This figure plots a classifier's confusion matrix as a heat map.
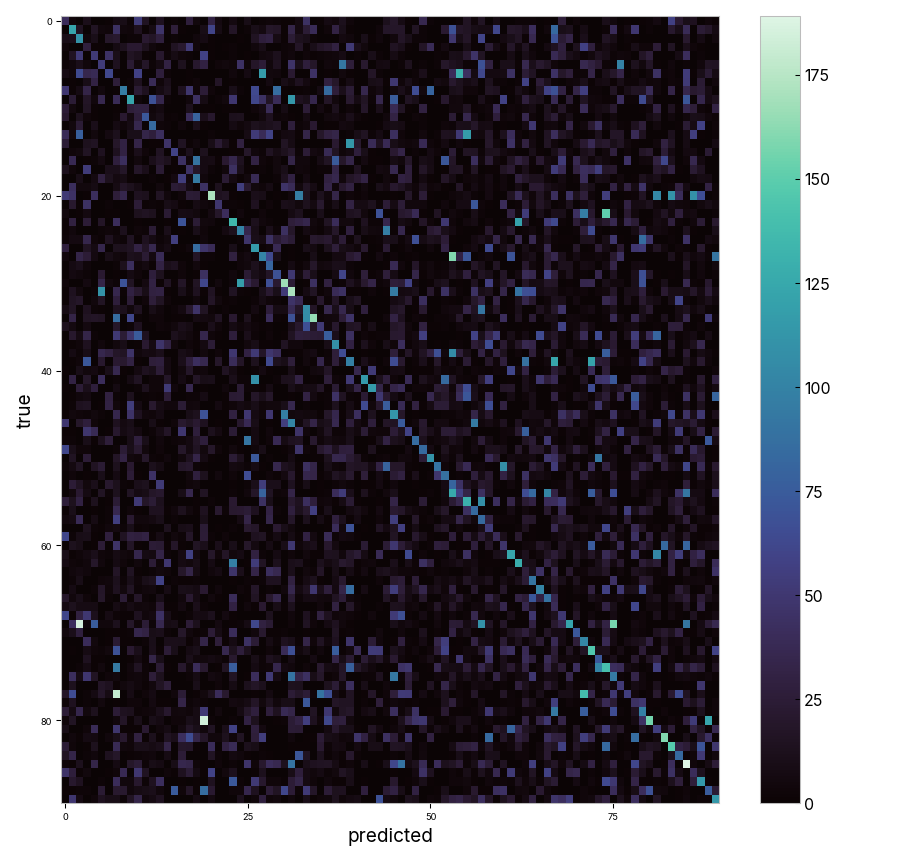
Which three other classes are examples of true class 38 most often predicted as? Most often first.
53, 74, 51
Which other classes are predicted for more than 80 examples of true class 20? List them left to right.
32, 81, 83, 86
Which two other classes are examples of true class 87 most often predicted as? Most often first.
23, 74
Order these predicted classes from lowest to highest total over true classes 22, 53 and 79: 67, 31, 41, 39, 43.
41, 39, 31, 43, 67
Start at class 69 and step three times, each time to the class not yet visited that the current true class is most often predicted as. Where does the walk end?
78
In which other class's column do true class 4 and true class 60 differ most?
82
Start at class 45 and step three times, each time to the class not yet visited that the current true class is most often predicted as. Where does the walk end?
44
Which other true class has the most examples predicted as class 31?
9
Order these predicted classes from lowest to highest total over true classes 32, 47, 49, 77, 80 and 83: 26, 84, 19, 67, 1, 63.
26, 67, 1, 63, 19, 84
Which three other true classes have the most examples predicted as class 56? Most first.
46, 21, 36
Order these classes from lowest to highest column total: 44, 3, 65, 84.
65, 44, 84, 3
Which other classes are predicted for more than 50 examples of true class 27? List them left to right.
28, 53, 55, 61, 89
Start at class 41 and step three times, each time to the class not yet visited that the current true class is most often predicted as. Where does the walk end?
16
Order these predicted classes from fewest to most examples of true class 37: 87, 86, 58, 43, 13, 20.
43, 86, 20, 87, 13, 58
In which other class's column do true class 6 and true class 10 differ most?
54
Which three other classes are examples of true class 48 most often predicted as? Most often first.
25, 88, 66
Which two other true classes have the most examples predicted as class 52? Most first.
41, 16
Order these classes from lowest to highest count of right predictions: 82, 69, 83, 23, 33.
33, 69, 23, 83, 82
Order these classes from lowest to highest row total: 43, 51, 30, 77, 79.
43, 79, 51, 77, 30
